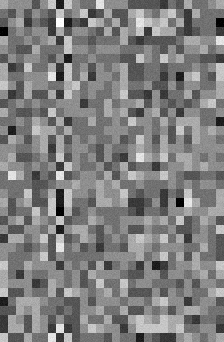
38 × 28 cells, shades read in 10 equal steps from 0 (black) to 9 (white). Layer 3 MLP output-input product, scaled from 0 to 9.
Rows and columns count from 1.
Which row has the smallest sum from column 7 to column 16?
7
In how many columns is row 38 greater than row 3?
11
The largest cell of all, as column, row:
8, 3
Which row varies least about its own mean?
21
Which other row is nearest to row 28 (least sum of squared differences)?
17
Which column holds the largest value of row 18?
18
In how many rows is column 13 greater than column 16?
12
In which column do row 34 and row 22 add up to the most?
4
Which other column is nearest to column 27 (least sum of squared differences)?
26
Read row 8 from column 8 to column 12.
2 7 4 5 3
